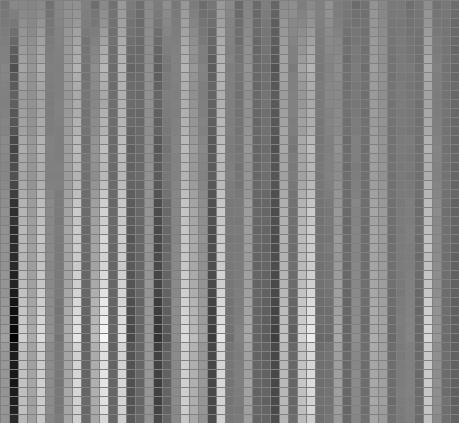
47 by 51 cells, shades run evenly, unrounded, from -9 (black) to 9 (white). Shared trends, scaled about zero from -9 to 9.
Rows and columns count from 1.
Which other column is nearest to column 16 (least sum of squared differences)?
29
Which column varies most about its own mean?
2
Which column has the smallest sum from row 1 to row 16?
31
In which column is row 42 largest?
12
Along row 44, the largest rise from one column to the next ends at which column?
3
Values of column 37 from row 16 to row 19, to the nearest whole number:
0 0 0 0
